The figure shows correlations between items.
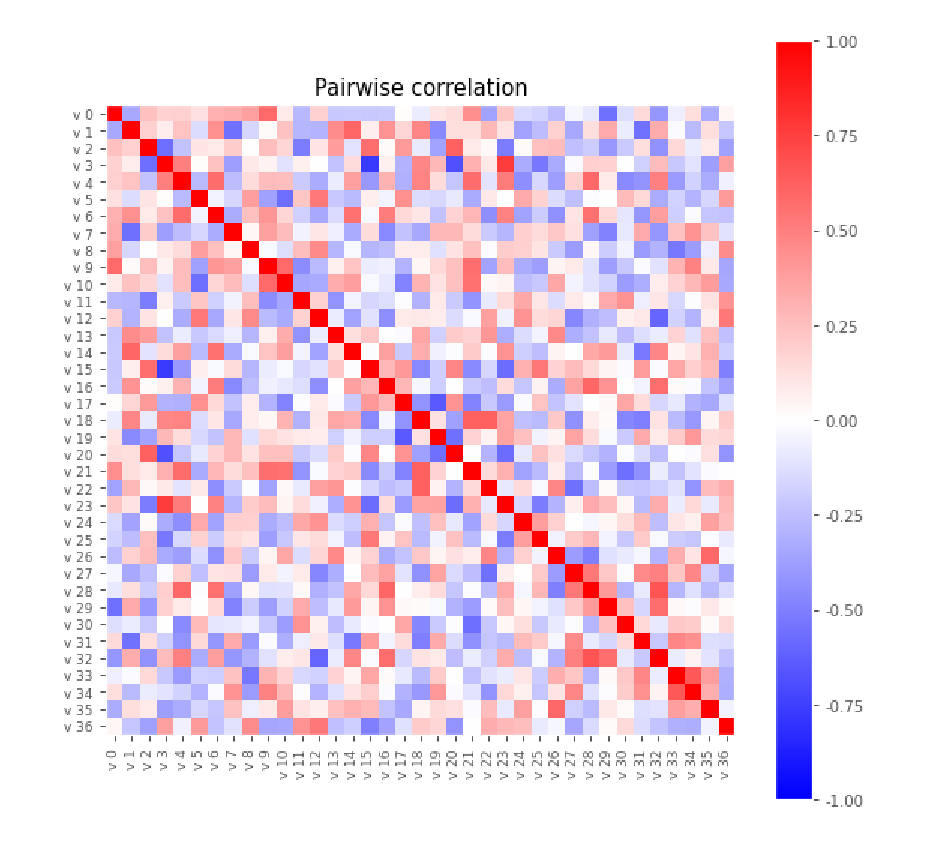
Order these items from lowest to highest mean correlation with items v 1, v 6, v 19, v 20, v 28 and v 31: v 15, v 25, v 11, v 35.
v 11, v 35, v 25, v 15
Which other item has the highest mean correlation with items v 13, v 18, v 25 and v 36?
v 22
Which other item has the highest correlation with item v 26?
v 35
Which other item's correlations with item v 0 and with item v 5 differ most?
v 9
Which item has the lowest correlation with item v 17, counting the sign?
v 19
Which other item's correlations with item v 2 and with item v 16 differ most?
v 32
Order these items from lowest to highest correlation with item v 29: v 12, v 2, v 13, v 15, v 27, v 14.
v 2, v 12, v 13, v 15, v 27, v 14
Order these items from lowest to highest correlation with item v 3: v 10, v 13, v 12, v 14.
v 13, v 10, v 12, v 14
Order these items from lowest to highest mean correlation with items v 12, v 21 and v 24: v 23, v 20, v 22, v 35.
v 20, v 23, v 35, v 22
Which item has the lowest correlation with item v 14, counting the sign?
v 31
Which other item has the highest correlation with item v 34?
v 33
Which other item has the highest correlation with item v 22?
v 18
